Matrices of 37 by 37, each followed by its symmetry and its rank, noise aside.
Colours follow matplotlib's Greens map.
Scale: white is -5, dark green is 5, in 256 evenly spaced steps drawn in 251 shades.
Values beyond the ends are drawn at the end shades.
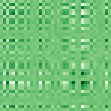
symmetric, rank one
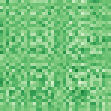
no symmetry, rank three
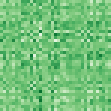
no symmetry, rank three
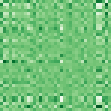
no symmetry, rank two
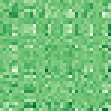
no symmetry, rank three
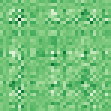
symmetric, rank three
